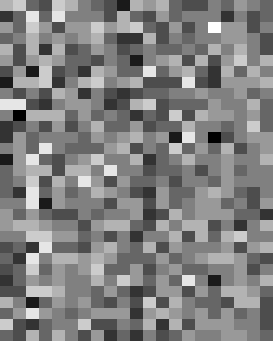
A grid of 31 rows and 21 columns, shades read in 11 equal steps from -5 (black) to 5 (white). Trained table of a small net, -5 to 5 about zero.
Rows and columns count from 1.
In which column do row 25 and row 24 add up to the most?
3
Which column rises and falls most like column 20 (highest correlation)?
12
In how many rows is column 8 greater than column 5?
15
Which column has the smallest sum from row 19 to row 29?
11
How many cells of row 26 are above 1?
4
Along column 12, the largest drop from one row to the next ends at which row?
8
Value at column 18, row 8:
1
